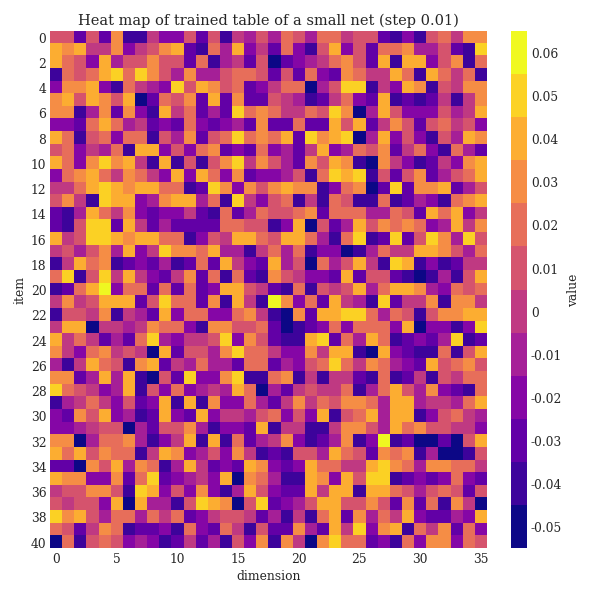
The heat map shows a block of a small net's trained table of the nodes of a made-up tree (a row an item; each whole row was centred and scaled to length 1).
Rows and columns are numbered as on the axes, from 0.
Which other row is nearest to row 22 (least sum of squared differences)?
29
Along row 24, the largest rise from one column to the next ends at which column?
21
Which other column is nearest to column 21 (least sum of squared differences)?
16
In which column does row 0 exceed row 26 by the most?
1
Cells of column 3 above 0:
27
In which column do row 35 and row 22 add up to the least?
19
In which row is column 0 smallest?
40
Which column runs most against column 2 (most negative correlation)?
11
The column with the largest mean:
4
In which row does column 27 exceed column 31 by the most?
32
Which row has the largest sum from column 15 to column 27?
8
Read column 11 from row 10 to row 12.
0.01 -0.02 -0.04
